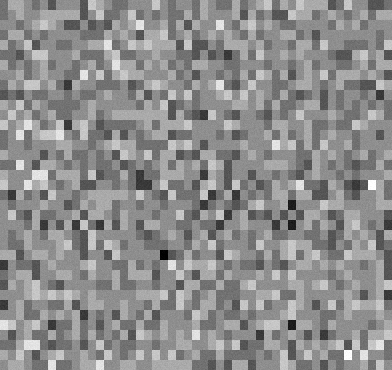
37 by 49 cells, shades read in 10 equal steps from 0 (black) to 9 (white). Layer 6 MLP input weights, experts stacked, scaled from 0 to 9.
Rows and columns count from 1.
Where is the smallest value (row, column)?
26, 21
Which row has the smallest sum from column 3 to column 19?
23
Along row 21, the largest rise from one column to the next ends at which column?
38
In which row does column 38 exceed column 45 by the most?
19
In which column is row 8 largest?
11
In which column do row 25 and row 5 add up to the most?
14
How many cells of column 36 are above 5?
16
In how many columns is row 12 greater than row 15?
15
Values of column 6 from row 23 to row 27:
2 4 5 6 5
